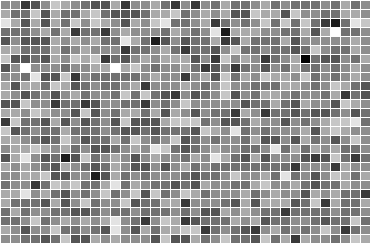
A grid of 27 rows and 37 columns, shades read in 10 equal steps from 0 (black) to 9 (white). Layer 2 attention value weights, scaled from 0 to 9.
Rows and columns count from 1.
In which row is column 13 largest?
5
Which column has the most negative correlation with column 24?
13
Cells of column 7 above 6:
3
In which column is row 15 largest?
24
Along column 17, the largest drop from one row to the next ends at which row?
4
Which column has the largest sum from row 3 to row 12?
36
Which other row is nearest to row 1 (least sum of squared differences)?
21
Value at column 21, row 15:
7
